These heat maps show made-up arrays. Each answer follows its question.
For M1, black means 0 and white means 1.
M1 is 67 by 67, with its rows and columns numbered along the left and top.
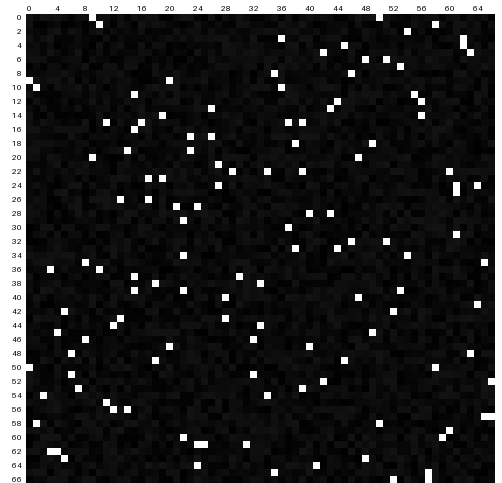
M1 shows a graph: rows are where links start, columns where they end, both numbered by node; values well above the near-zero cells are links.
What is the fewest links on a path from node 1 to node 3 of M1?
3
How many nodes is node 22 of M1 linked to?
4
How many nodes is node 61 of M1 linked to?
3
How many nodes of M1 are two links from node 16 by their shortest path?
3
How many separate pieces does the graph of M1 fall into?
4
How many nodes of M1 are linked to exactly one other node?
11
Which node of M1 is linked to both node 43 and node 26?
node 13
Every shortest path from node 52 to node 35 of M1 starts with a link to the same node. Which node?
node 66
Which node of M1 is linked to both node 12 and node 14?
node 56
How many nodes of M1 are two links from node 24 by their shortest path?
4
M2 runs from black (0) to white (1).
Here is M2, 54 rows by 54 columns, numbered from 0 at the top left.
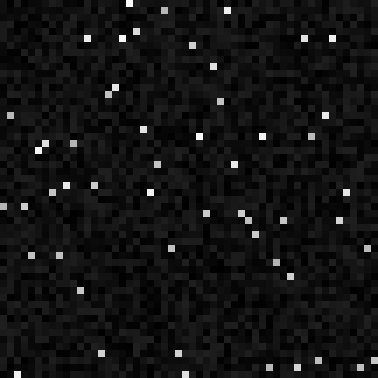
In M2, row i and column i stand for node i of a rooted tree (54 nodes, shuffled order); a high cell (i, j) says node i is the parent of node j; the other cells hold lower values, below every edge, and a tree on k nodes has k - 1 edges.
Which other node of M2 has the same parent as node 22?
33
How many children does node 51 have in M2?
2
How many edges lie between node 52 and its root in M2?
4
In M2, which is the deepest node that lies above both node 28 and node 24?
35
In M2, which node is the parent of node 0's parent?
30
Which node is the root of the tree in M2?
50
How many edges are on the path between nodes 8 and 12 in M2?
6
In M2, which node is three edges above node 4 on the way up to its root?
23
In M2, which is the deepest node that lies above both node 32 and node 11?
1
